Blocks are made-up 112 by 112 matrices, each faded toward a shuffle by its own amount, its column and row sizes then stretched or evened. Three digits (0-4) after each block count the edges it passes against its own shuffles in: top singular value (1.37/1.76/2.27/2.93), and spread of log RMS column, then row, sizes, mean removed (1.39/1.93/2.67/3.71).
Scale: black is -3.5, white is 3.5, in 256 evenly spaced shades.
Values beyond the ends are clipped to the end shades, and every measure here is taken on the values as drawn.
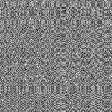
4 0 0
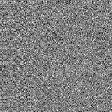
3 1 1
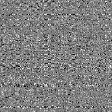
3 1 3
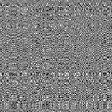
4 2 3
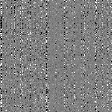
3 4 1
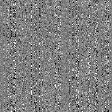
1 4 0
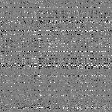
3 2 4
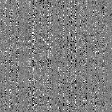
2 4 1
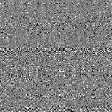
3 1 3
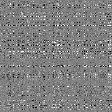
3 3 4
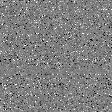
0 0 2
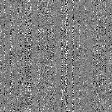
2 4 1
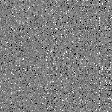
2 2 0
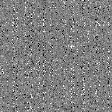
0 3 1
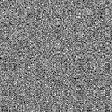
3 0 0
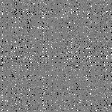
1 3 3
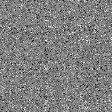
1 1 2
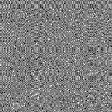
4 2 0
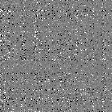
0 3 3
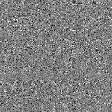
2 0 2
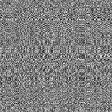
4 1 3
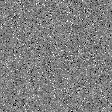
0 1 0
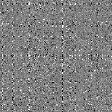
3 3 2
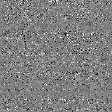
0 1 3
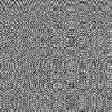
4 1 2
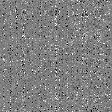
2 3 1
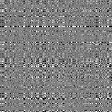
4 3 4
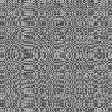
4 0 3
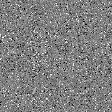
1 1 1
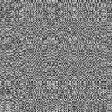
4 1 3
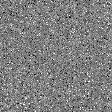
0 1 0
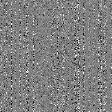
0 4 0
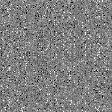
2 2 0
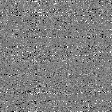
1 2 3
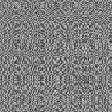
4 1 1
